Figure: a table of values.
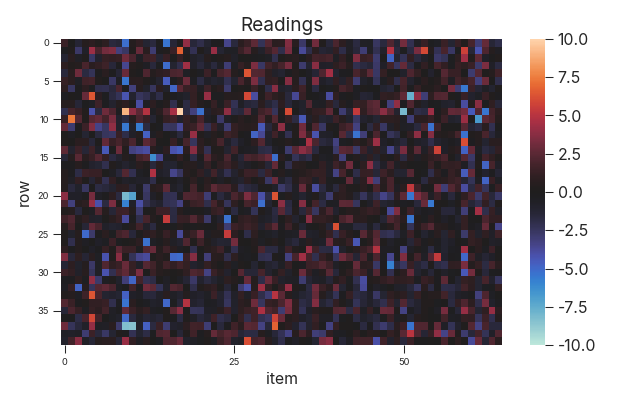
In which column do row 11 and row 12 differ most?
54
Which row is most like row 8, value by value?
22
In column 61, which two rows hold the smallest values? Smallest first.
10, 1
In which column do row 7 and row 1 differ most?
53
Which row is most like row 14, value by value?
28
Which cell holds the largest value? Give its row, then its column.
9, 17
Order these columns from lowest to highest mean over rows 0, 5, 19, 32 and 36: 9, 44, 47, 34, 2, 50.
9, 2, 44, 47, 34, 50
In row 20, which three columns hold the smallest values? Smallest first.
9, 10, 51
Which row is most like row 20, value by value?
37
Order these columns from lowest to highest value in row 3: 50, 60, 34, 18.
34, 60, 50, 18
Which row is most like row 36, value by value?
33
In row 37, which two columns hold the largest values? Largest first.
31, 4
